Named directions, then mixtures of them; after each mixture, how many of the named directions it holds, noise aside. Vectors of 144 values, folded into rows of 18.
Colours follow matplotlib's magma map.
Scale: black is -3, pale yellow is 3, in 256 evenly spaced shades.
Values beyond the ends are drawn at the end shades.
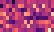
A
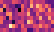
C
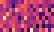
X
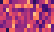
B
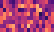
four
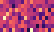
one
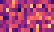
four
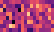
one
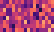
four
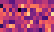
three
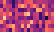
four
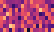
two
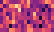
two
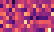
one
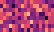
three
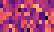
four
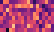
one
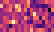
four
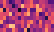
four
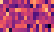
two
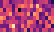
three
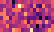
three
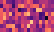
four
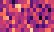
four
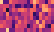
one
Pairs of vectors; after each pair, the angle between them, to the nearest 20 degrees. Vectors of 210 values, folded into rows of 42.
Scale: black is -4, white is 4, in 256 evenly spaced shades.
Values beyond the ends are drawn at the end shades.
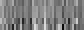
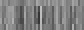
80 degrees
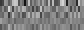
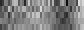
40 degrees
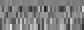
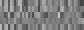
100 degrees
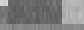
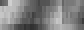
100 degrees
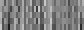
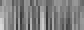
100 degrees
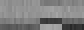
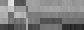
40 degrees
